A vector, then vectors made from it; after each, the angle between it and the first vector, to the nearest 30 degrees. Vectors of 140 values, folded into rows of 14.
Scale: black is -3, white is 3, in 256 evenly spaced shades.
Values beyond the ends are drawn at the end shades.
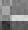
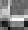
30 degrees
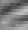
120 degrees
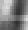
60 degrees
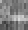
30 degrees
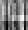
60 degrees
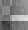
30 degrees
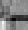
150 degrees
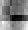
150 degrees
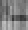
150 degrees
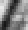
60 degrees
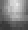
60 degrees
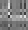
60 degrees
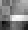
30 degrees
